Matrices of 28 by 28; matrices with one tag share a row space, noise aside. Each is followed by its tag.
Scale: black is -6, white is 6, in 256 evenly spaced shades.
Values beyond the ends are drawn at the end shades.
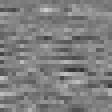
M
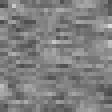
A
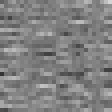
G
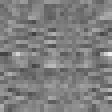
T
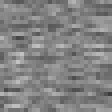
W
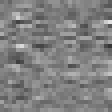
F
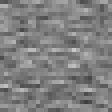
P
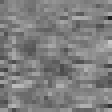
A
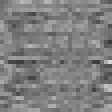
T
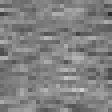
M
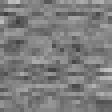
W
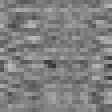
T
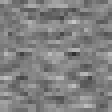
P
